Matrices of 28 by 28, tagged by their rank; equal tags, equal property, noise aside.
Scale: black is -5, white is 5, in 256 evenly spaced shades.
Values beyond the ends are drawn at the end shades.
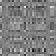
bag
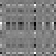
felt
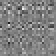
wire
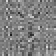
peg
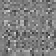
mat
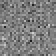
mat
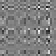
bag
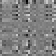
bag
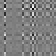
felt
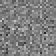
mat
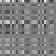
felt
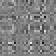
wire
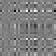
felt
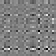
bag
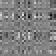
bag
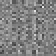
peg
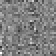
mat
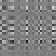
felt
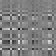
felt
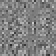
peg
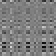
felt
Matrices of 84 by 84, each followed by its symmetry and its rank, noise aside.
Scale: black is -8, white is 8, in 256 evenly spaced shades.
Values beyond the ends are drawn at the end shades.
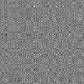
antisymmetric, rank four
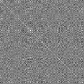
symmetric, rank six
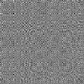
symmetric, rank six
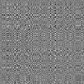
no symmetry, rank three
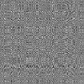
no symmetry, rank six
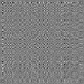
symmetric, rank three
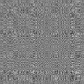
antisymmetric, rank four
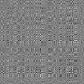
symmetric, rank three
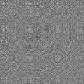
symmetric, rank six
